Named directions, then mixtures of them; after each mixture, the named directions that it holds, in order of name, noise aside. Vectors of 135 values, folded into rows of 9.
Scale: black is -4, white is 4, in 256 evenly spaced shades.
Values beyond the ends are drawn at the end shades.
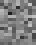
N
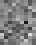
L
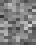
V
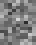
L, N, V.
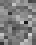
L, N.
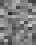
L, N, V.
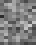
V.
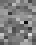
L, N.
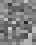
L, N, V.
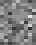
L, N, V.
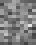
N, V.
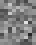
L, N, V.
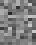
N.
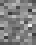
L, N, V.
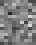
L, N, V.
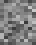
L, V.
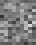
V.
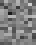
N.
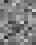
L, V.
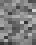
L, N, V.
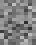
L.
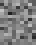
N.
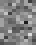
L, N.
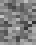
V.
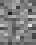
N, V.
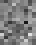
L.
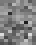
L, N.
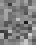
L, V.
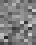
L, N, V.
